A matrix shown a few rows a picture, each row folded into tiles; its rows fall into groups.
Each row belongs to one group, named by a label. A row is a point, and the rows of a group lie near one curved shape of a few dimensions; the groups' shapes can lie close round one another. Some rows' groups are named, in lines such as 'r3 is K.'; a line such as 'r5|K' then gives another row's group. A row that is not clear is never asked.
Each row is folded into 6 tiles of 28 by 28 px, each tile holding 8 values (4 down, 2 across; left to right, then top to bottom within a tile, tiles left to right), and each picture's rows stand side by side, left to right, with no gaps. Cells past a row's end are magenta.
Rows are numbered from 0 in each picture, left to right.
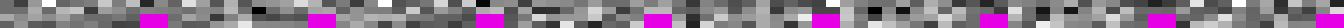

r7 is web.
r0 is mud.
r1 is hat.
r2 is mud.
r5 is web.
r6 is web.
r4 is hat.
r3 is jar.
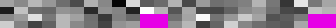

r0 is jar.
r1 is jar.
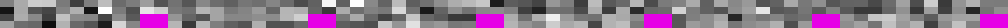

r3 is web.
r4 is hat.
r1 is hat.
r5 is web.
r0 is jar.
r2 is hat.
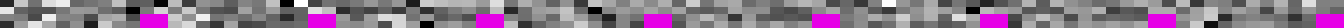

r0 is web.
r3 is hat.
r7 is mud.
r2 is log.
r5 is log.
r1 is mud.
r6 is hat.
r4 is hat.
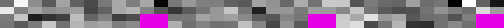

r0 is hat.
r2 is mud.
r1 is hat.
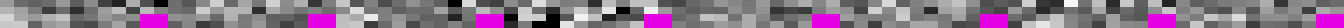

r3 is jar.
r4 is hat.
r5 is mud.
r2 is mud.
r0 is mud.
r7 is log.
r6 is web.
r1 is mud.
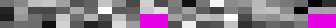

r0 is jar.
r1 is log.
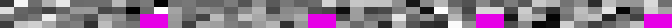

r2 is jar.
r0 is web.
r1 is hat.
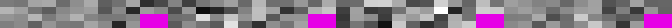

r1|jar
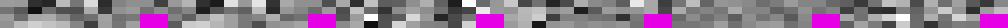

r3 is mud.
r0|web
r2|jar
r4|hat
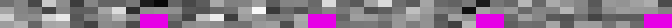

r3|hat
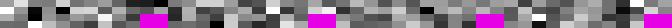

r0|web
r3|jar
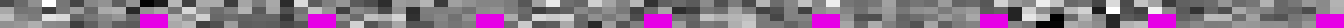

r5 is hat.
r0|mud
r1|mud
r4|hat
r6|jar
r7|hat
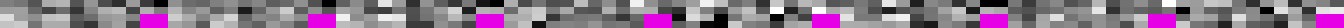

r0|mud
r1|mud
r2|mud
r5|mud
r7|jar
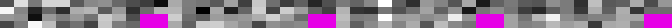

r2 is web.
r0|web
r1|web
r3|web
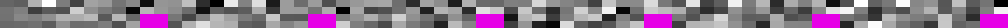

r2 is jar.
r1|web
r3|jar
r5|web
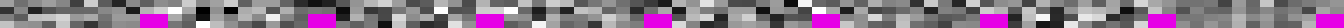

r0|jar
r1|web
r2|jar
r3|web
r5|jar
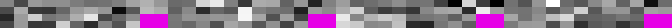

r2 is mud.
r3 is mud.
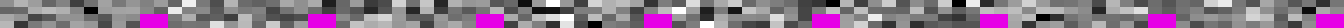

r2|web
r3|log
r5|mud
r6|hat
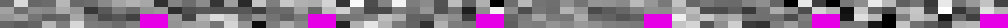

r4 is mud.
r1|log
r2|web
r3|hat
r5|jar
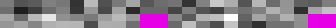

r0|web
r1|log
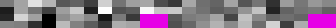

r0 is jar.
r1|hat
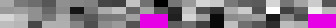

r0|mud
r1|jar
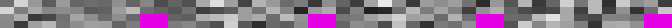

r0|hat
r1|log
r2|log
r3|web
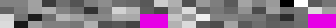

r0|hat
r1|mud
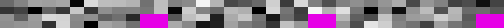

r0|log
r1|jar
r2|web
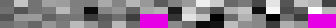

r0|hat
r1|jar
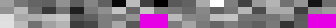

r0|mud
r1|mud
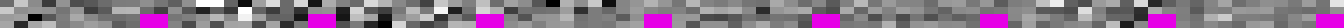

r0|hat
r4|hat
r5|hat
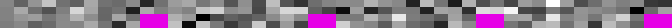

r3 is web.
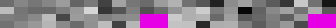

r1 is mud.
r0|hat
